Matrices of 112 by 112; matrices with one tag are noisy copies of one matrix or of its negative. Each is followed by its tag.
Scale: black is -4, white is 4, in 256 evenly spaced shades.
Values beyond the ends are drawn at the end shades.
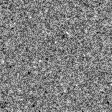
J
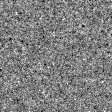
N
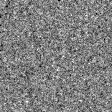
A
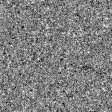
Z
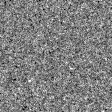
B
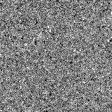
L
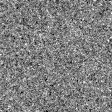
L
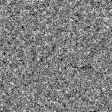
Z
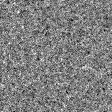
Z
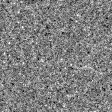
Z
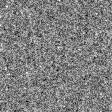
A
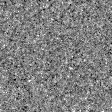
B
